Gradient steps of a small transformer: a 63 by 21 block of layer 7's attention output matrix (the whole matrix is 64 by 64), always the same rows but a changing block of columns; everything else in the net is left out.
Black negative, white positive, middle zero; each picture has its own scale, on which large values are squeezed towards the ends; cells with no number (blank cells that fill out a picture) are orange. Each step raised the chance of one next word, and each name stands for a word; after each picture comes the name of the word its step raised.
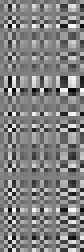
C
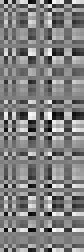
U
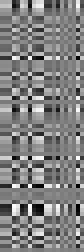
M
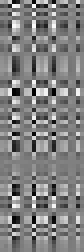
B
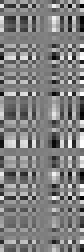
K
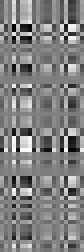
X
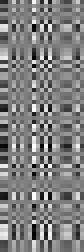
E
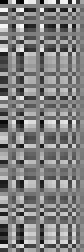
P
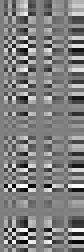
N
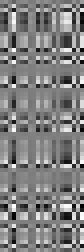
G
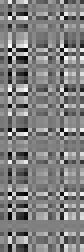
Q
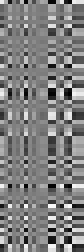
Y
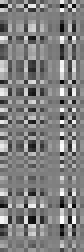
B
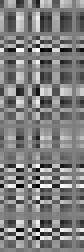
N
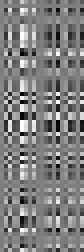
U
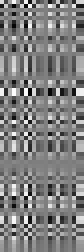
B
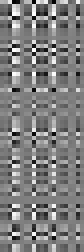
Q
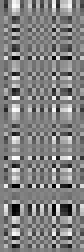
M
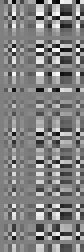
Q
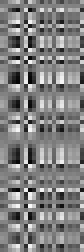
G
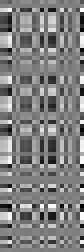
G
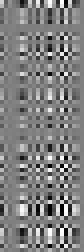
M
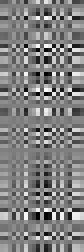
Q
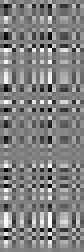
N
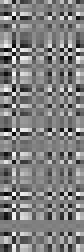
Q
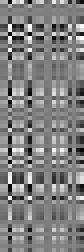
X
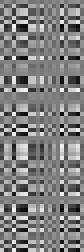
C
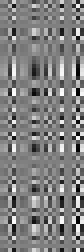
B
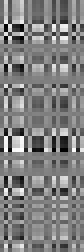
X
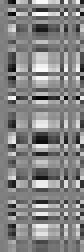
P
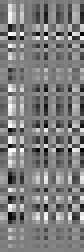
X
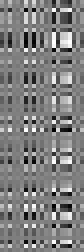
G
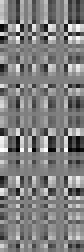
X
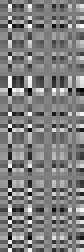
C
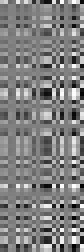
Y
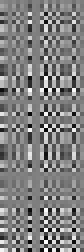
C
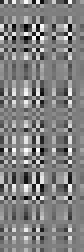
X
